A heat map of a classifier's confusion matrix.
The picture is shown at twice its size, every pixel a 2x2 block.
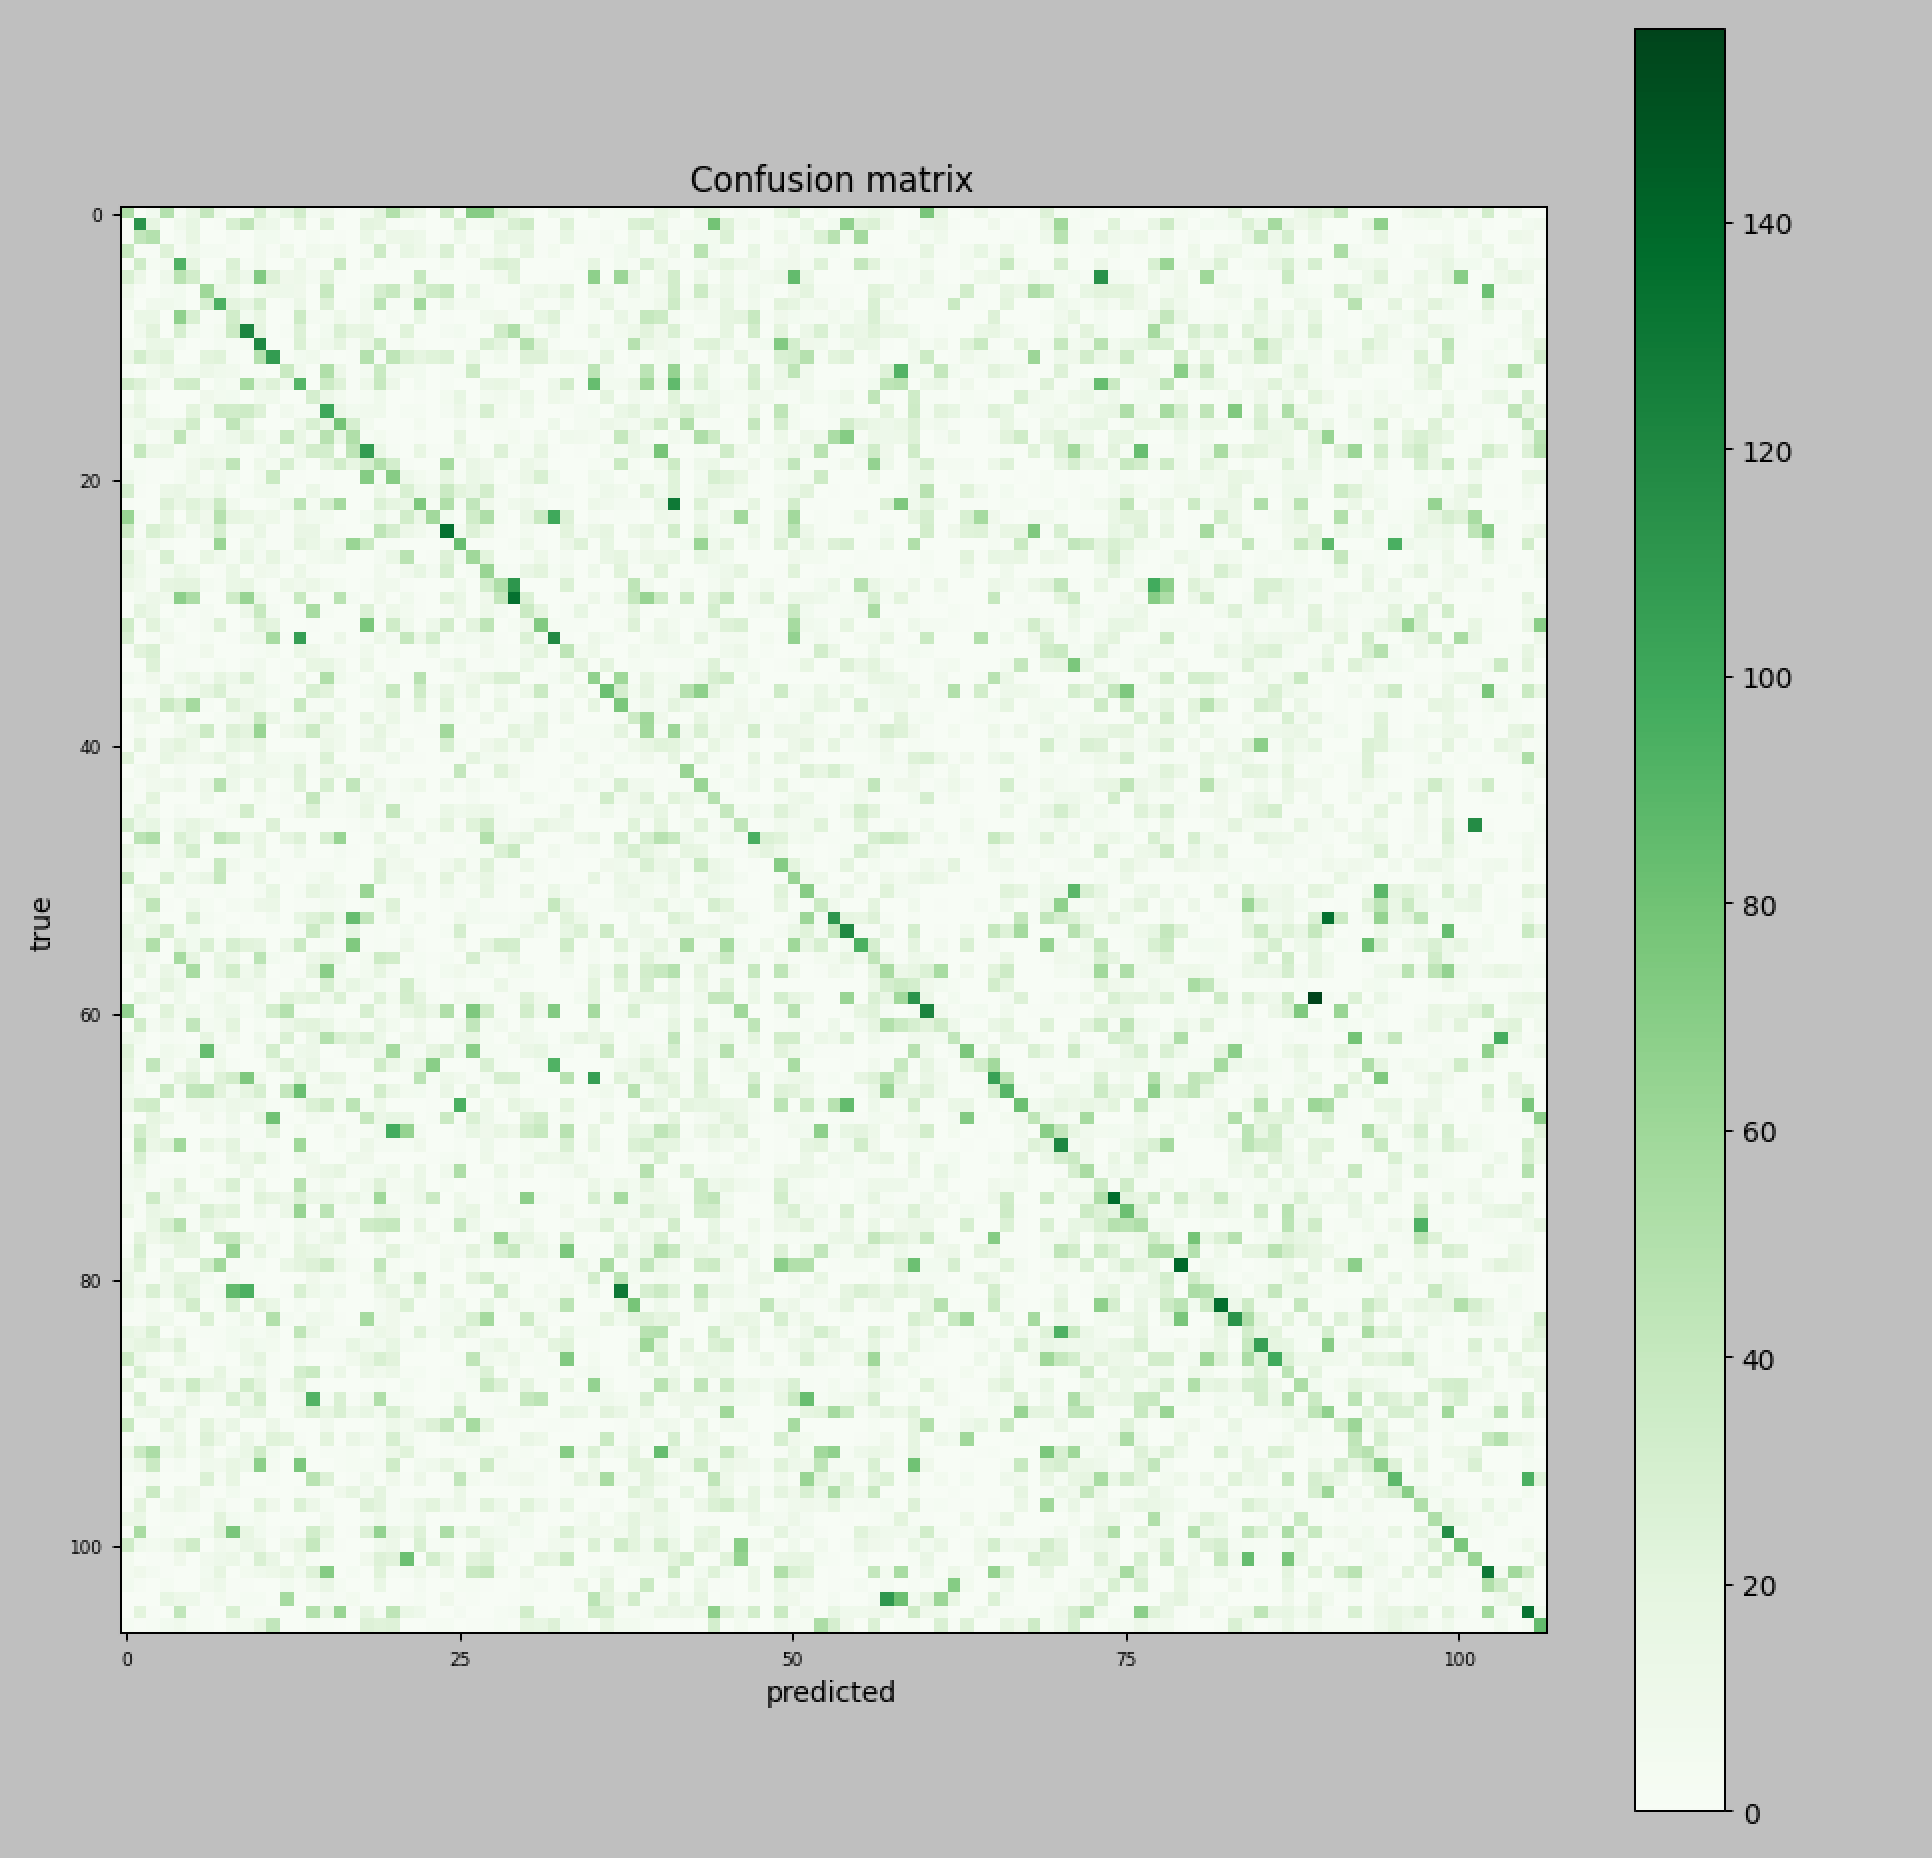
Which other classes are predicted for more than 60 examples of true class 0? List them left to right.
26, 27, 60
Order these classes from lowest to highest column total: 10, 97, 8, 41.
97, 8, 10, 41
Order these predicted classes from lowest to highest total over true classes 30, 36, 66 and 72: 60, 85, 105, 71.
60, 85, 71, 105
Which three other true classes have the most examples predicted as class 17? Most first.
53, 55, 25
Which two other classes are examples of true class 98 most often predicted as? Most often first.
77, 88
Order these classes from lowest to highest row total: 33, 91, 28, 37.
33, 91, 37, 28
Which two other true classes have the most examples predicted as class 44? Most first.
1, 105
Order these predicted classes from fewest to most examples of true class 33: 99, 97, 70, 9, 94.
9, 97, 99, 70, 94
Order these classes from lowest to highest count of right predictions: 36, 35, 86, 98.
98, 35, 36, 86
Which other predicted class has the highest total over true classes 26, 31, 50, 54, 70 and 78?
99
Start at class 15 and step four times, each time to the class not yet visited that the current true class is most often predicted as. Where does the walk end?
89
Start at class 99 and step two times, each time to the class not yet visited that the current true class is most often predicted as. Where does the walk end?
4
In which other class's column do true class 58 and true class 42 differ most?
80
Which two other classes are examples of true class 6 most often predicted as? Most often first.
102, 68
